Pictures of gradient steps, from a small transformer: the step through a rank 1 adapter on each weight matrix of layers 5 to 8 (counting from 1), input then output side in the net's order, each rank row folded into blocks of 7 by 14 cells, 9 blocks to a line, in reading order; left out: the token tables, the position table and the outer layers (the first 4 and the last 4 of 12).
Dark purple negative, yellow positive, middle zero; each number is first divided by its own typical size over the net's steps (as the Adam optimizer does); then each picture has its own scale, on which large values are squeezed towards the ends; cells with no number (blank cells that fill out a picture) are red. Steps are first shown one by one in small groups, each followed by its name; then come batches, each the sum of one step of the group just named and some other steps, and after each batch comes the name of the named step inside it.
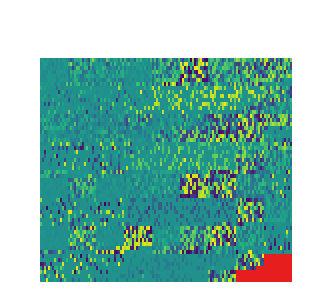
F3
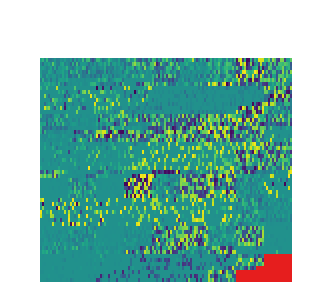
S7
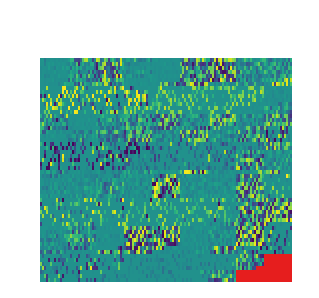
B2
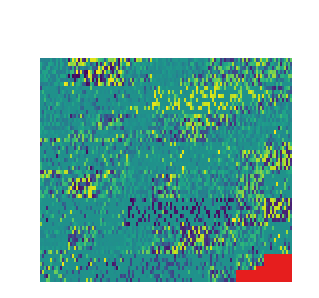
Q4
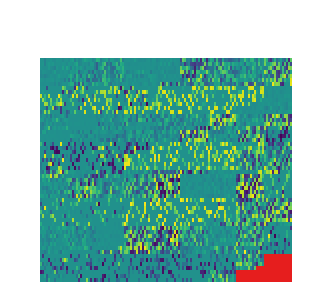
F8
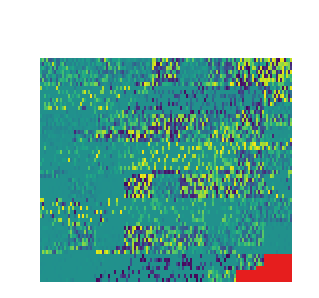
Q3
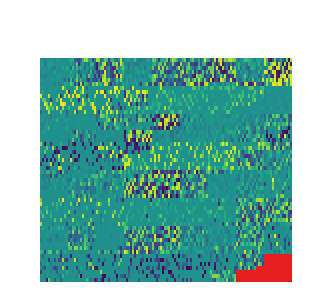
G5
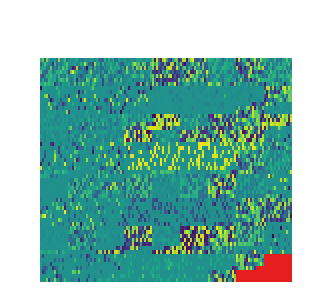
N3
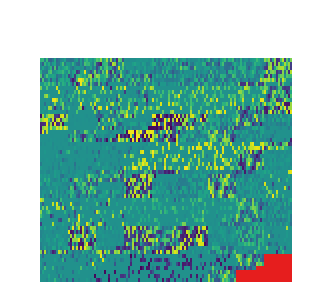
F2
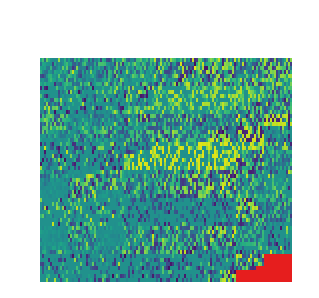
F3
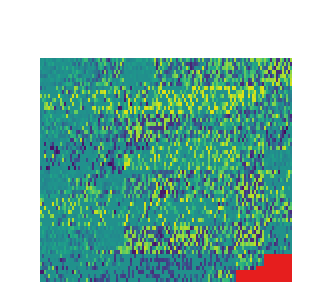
F8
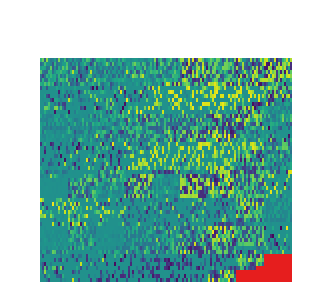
S7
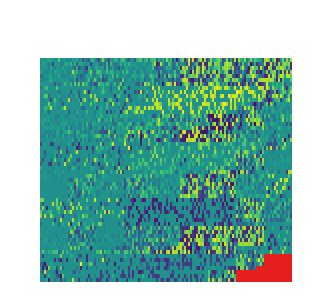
N3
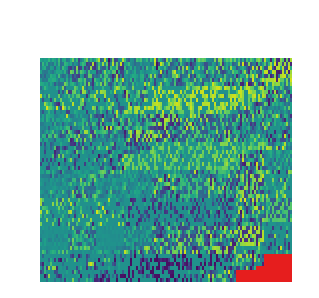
G5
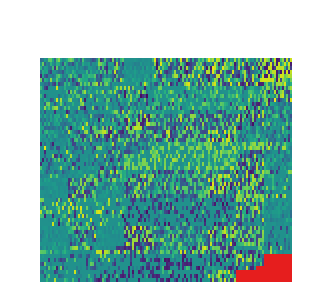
Q3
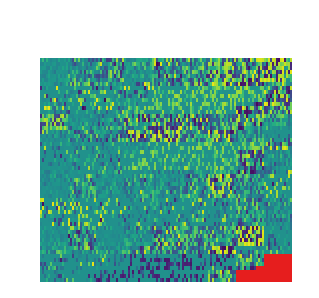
S7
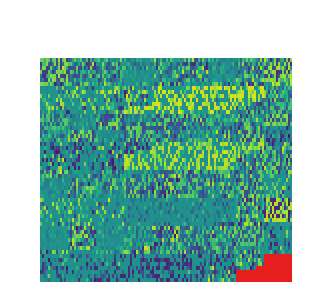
F8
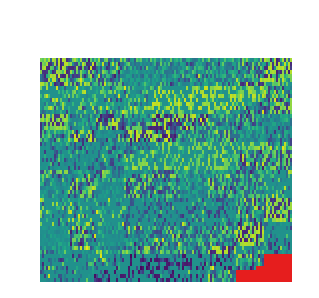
F2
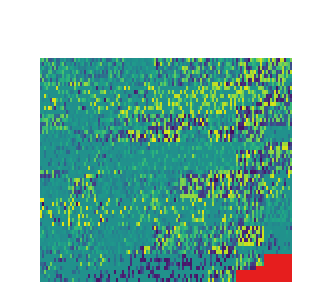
S7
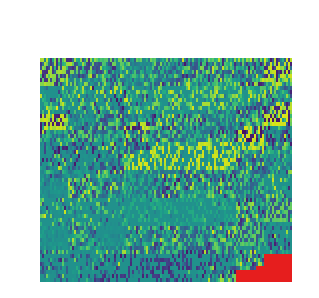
G5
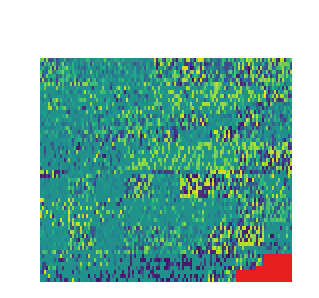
Q3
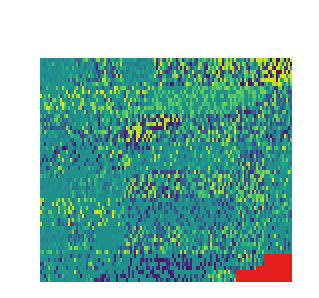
G5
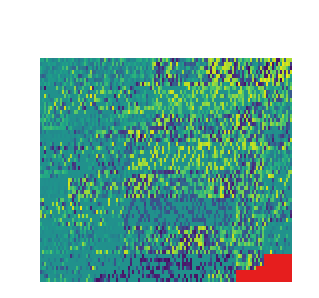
Q3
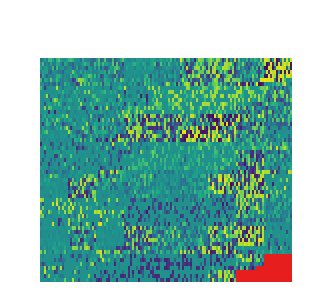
F2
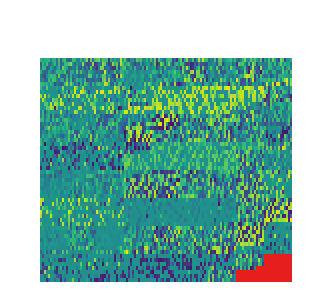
G5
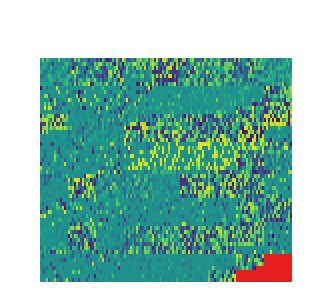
N3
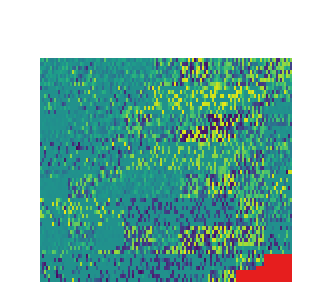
N3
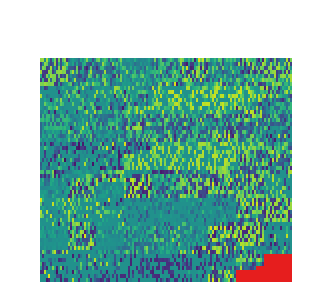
G5
